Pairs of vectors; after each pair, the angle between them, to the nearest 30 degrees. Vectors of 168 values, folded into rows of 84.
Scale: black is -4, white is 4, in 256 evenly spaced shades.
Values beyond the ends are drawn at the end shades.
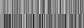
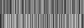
120 degrees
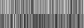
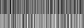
120 degrees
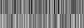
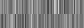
120 degrees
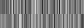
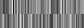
60 degrees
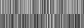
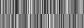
60 degrees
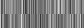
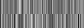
120 degrees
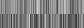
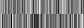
60 degrees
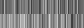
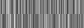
90 degrees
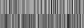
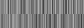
120 degrees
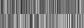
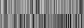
150 degrees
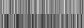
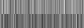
30 degrees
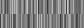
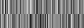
90 degrees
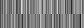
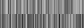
60 degrees
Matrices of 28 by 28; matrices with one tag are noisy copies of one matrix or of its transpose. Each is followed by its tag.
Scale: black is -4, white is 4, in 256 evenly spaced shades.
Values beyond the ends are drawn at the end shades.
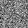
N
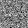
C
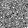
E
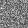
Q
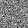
N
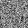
N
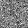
N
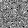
C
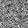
C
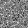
Q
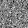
E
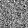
Q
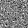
Q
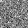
C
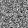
C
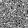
C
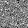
N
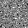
E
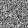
C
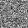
C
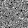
E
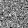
C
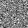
E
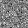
C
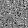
Q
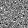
Q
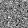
C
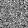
Q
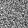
Q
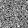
C
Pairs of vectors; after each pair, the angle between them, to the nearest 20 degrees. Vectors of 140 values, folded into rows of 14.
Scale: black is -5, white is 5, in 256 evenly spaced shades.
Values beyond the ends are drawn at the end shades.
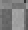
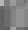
60 degrees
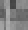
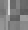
60 degrees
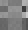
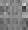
40 degrees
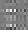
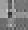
60 degrees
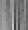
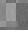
80 degrees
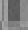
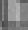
160 degrees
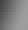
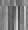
80 degrees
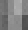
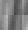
140 degrees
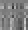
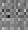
80 degrees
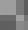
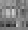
60 degrees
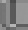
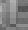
140 degrees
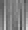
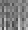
60 degrees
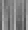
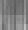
140 degrees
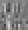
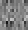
120 degrees
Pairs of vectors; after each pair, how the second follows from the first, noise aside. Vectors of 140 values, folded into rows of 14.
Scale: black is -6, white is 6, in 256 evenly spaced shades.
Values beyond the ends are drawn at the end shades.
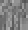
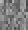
wrapped around.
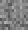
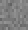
shrunk.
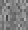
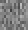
wrapped around, negated.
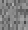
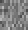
reversed, negated.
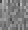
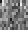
scaled up.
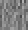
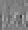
partly zeroed.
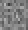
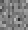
wrapped around.
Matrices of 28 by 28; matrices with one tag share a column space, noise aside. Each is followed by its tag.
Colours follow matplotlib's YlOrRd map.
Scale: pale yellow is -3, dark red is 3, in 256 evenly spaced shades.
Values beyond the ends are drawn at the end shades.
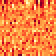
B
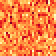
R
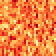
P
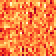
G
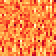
P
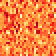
G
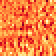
P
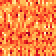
R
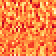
G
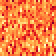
P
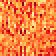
G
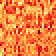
G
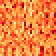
G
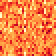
G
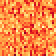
G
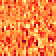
P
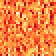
G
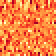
B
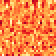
B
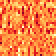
G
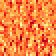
P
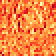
G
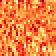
P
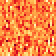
P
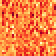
G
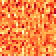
G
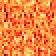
R
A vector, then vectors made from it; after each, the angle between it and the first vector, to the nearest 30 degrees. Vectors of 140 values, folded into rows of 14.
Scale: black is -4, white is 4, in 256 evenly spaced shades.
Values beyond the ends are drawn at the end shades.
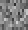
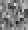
150 degrees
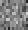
60 degrees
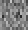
60 degrees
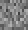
30 degrees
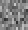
150 degrees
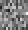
60 degrees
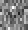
60 degrees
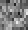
30 degrees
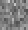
150 degrees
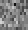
60 degrees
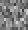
30 degrees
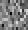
30 degrees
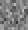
150 degrees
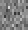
60 degrees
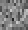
30 degrees
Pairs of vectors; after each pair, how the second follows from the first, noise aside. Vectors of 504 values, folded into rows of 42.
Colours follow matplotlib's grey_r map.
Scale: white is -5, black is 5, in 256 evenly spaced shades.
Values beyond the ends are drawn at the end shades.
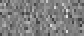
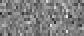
copied.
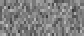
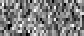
reversed, scaled up.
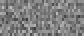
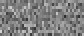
copied.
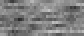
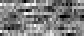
reversed, scaled up.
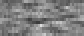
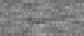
shrunk.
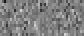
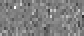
wrapped around, negated, partly zeroed.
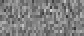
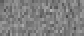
shrunk.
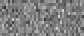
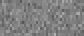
wrapped around, negated, shrunk.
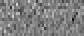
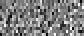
reversed, scaled up.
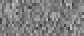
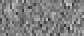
copied.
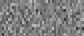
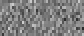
copied.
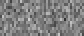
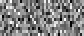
negated, scaled up.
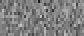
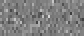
wrapped around, negated, partly zeroed.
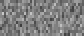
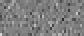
wrapped around, negated, partly zeroed.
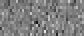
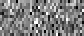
negated, scaled up.
